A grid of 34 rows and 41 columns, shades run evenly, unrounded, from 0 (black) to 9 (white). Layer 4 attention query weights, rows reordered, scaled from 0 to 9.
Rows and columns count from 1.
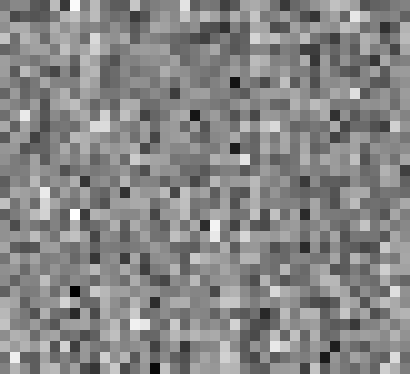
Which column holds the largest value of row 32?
28
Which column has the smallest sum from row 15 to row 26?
31
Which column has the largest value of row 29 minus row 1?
29
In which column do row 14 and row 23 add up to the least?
24
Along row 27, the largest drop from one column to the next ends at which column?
8
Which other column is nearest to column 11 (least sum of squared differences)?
40
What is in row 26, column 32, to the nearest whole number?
5
